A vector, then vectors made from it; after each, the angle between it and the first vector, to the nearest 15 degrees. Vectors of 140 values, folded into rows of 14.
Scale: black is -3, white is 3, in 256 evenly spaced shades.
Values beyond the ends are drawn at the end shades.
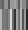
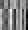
15 degrees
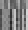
165 degrees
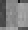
90 degrees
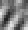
90 degrees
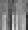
90 degrees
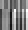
165 degrees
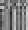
150 degrees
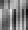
30 degrees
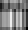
45 degrees
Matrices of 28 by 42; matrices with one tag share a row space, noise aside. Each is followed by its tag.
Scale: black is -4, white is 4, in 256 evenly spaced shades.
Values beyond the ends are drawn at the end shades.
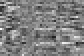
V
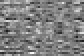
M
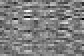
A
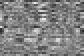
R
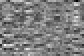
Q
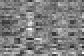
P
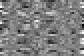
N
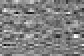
Q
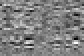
Q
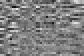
V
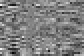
V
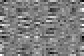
N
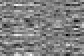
Q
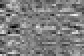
V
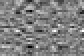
P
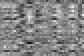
P
